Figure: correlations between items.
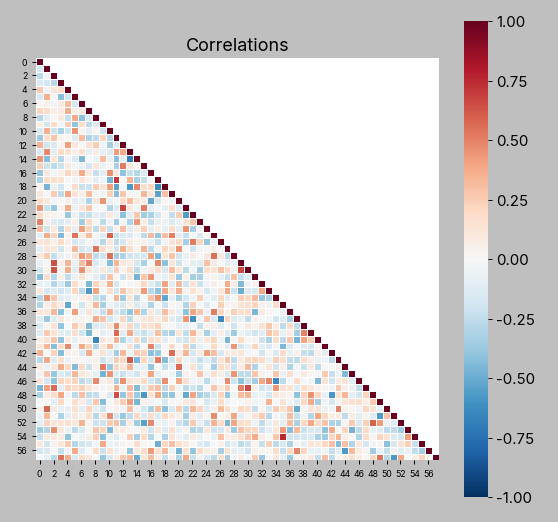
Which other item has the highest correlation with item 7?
29
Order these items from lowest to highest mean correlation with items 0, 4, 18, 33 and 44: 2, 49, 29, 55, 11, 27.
11, 29, 2, 49, 27, 55
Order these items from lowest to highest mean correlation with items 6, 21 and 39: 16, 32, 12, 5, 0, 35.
35, 32, 5, 16, 0, 12
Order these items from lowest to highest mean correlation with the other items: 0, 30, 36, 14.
14, 0, 36, 30
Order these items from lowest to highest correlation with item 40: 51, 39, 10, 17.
10, 17, 39, 51
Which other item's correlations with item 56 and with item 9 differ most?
44
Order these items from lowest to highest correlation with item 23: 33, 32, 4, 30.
30, 32, 4, 33
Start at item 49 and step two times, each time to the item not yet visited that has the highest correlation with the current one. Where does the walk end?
3
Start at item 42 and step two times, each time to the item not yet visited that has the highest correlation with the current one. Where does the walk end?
25
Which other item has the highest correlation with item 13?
43
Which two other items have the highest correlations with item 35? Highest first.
54, 53
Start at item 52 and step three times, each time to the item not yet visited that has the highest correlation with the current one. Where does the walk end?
17
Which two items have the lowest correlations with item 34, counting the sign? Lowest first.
46, 18
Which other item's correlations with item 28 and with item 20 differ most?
16
